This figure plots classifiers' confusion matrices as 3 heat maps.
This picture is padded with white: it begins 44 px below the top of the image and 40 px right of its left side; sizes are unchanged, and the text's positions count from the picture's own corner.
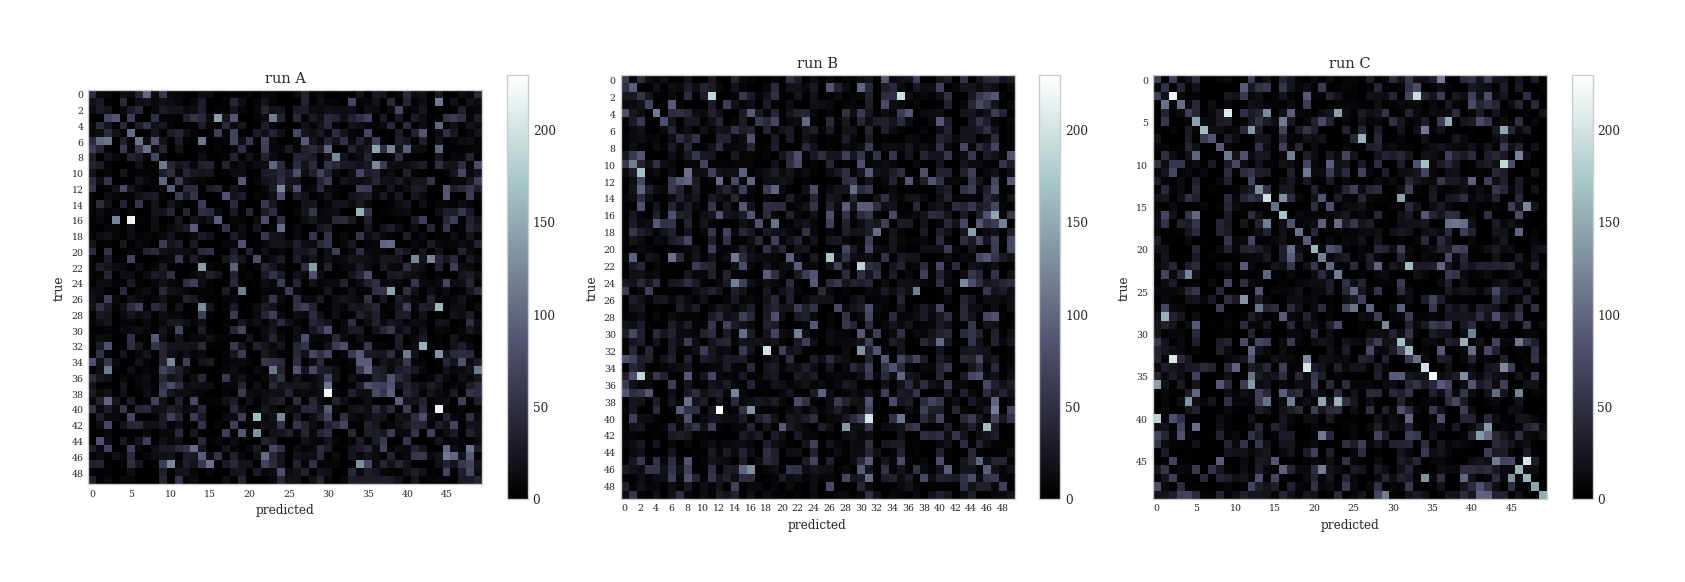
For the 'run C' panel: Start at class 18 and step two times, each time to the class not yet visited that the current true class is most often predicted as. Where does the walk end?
21
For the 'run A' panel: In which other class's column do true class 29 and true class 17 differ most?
13
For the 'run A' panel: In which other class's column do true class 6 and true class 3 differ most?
16
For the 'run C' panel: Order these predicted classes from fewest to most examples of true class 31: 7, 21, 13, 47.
7, 21, 47, 13
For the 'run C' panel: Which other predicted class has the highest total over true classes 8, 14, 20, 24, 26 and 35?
31
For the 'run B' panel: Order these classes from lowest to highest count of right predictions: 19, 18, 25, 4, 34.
18, 25, 19, 34, 4
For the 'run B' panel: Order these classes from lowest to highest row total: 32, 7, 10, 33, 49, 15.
49, 7, 10, 32, 33, 15
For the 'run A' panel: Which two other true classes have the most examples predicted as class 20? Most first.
6, 15
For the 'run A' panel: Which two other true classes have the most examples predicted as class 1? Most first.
6, 44
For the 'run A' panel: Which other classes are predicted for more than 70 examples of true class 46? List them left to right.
14, 22, 45, 48
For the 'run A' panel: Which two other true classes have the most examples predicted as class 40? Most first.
33, 7
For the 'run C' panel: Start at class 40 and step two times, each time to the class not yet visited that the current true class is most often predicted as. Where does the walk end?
36
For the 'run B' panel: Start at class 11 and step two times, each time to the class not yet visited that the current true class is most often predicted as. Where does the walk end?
35
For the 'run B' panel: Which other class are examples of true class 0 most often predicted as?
33
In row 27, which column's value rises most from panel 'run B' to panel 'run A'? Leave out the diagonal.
44
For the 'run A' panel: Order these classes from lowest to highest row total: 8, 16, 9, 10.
8, 10, 16, 9
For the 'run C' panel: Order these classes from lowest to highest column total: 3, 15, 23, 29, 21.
15, 29, 3, 23, 21
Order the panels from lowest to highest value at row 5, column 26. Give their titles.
run C, run B, run A
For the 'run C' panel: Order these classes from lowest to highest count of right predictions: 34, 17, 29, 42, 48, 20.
17, 42, 29, 48, 20, 34
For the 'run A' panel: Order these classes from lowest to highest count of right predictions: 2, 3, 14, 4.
2, 4, 14, 3
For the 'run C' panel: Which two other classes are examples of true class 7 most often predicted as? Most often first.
26, 6
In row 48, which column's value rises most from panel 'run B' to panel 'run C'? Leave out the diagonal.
41
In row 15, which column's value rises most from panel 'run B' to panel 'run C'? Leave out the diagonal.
22
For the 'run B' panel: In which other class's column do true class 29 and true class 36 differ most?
24
